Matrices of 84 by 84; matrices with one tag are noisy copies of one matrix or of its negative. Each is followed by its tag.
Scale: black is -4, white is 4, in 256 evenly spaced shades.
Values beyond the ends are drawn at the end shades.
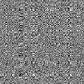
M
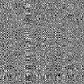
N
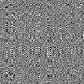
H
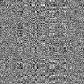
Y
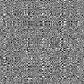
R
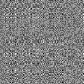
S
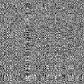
N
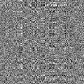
Y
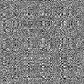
R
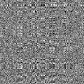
Y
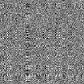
N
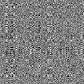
H
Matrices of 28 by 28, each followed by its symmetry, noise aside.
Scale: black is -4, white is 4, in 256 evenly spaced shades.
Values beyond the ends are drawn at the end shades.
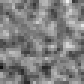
antisymmetric.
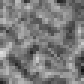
no symmetry.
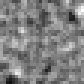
antisymmetric.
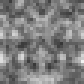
mirrored left to right.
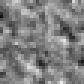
antisymmetric.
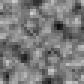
same after a half turn.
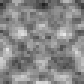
mirrored left to right.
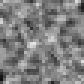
same after a half turn.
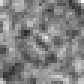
symmetric across the other diagonal.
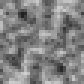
same after a half turn.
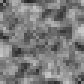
same after a half turn.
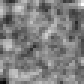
antisymmetric.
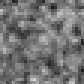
symmetric across the other diagonal.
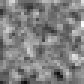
antisymmetric.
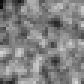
no symmetry.
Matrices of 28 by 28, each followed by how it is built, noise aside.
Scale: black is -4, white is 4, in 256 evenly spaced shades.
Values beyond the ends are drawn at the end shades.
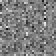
uneven columns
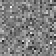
uneven columns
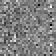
uneven columns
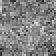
smooth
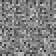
repeating columns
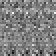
repeating columns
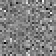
uneven columns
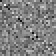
diagonal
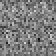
repeating columns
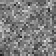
smooth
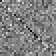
diagonal
